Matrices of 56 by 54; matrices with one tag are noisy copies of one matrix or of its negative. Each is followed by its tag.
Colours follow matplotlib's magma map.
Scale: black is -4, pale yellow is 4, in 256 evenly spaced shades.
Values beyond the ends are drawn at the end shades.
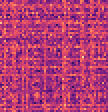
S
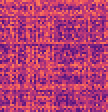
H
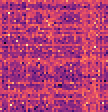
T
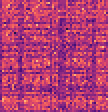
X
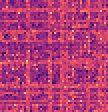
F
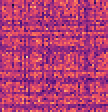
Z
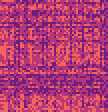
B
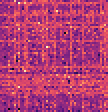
B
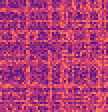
F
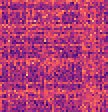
T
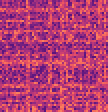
F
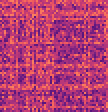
H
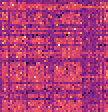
T
